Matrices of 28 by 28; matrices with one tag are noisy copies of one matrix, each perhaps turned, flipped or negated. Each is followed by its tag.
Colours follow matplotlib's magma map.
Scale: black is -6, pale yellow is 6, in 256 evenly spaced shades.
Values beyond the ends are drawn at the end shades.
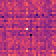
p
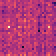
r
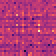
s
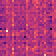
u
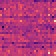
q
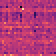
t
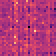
p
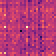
p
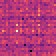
s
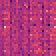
u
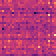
q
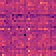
p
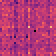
p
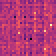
s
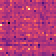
r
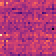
q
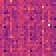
u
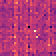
p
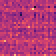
t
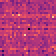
p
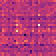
s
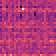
t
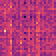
s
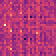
s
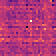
p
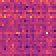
r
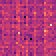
s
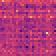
r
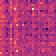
r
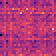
q
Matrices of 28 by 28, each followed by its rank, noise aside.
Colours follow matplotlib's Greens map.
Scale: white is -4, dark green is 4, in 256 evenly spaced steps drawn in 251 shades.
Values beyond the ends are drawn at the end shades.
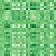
one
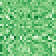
three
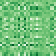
two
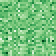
four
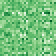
three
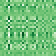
two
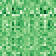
two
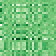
two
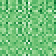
two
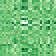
two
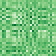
two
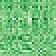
three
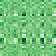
one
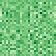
three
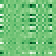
one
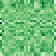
three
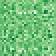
four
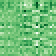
two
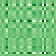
one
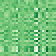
one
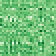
four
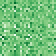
three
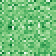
four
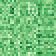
four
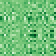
three
